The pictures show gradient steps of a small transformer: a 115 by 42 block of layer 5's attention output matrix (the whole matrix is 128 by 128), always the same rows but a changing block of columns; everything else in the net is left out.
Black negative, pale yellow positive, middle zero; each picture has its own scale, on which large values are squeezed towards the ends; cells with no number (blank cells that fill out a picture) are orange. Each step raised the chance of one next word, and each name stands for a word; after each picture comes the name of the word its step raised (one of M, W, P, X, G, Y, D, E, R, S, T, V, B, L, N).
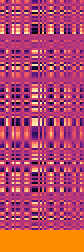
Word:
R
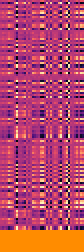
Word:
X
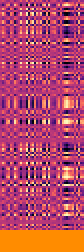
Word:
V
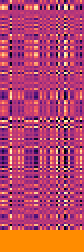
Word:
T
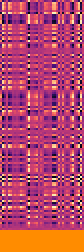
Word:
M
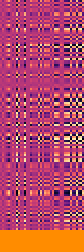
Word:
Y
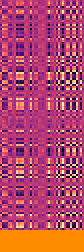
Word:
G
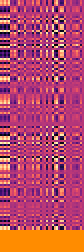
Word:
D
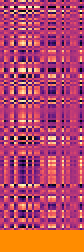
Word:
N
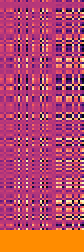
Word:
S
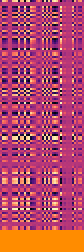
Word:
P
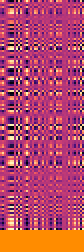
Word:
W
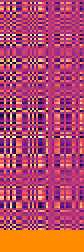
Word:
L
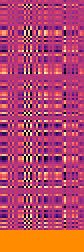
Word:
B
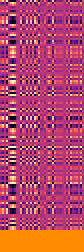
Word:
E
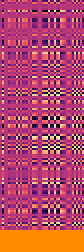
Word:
E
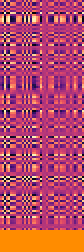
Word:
M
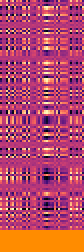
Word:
P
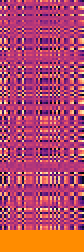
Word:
P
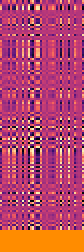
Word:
T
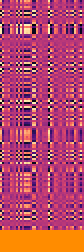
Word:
R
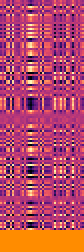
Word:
G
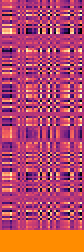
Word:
R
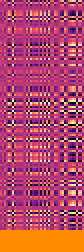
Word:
Y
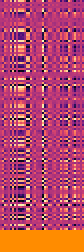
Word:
S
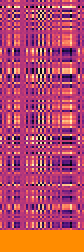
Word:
N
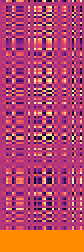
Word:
P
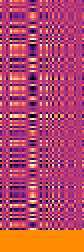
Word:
S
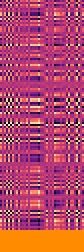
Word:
Y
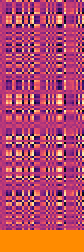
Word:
M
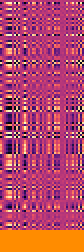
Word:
L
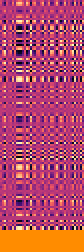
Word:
D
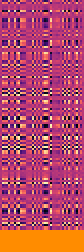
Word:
E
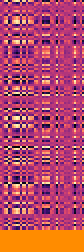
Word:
E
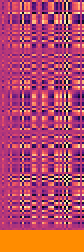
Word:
M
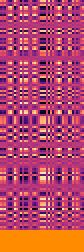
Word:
P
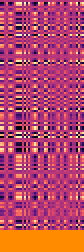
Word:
L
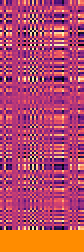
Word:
D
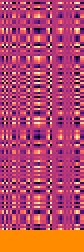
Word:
X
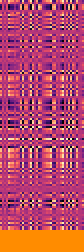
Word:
T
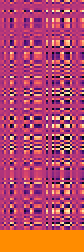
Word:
E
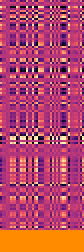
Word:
N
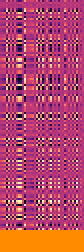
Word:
S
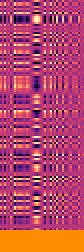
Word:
M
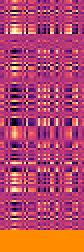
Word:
R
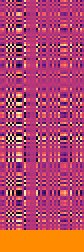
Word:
Y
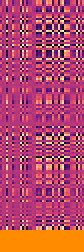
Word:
D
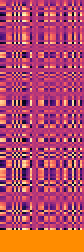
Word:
V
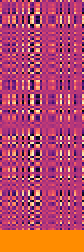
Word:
M
